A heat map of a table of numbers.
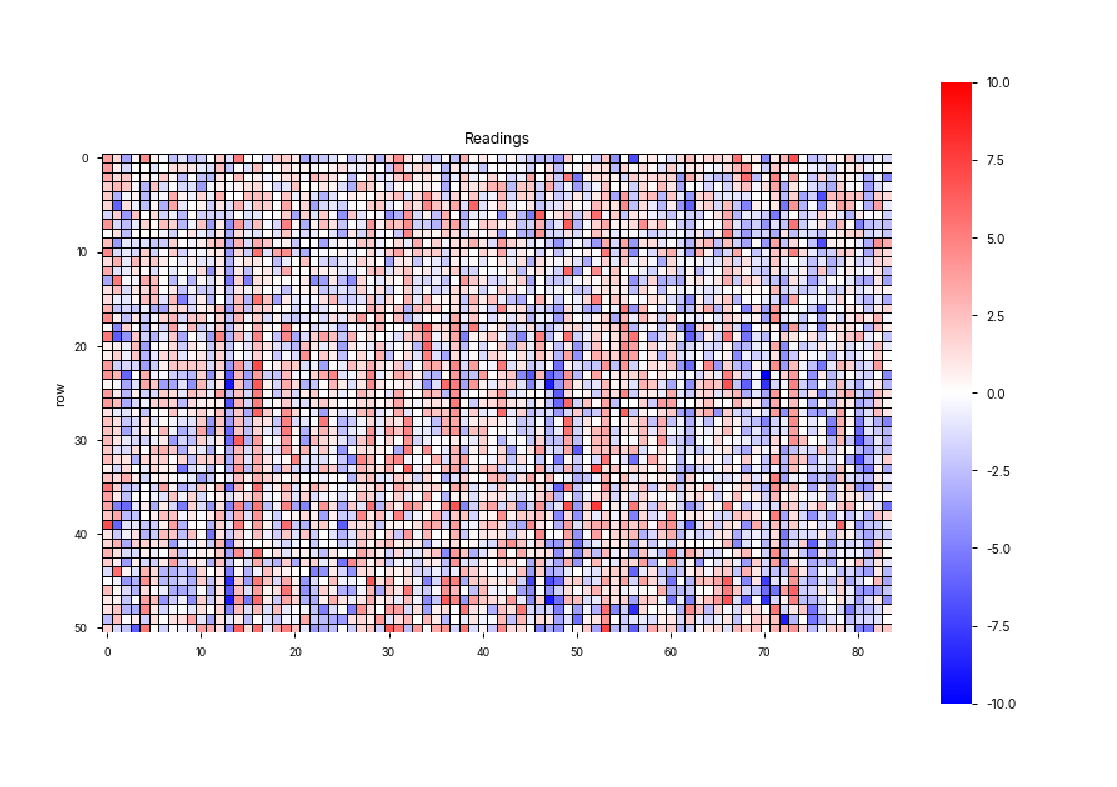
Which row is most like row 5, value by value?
18
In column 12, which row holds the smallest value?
6
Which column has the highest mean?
16
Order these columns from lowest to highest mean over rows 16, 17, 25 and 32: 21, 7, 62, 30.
62, 21, 30, 7
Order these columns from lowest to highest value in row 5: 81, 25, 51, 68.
68, 81, 25, 51
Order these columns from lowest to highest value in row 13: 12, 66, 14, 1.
12, 14, 66, 1
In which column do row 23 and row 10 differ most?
70
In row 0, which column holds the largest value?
73
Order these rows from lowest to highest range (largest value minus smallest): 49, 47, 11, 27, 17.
11, 17, 27, 49, 47
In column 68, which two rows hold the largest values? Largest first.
2, 1
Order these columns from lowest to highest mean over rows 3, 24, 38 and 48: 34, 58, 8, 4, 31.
34, 8, 58, 4, 31
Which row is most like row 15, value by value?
33
